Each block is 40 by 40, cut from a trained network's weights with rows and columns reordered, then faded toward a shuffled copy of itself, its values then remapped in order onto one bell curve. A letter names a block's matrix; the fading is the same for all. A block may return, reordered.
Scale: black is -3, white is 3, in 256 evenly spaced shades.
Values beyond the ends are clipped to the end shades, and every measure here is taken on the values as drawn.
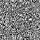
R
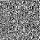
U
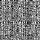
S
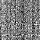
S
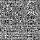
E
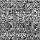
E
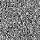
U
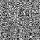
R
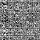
E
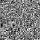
R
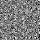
U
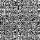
E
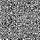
R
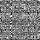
E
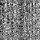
S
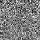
R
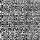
E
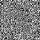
R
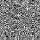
R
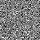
U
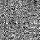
R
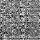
E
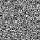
R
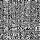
S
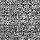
E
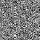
U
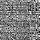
E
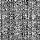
S
